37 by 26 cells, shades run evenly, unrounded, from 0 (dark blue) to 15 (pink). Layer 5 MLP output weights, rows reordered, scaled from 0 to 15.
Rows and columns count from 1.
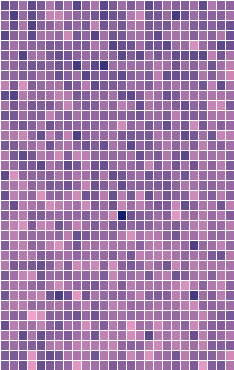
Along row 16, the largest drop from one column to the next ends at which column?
8
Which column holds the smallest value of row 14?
9
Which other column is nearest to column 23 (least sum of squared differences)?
18
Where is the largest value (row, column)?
32, 4
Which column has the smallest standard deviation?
24
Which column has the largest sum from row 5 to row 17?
26
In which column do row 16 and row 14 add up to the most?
25
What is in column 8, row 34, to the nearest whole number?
7
